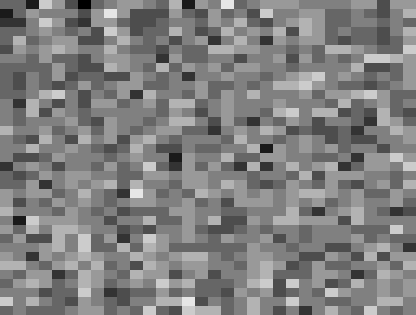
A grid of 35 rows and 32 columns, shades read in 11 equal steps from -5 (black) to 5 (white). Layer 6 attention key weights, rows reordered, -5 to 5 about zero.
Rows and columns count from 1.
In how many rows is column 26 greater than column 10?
17
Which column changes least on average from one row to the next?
8
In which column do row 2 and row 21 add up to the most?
9
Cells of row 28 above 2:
1
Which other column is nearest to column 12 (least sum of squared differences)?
20
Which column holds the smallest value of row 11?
11
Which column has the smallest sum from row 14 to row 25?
2
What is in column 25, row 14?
-2
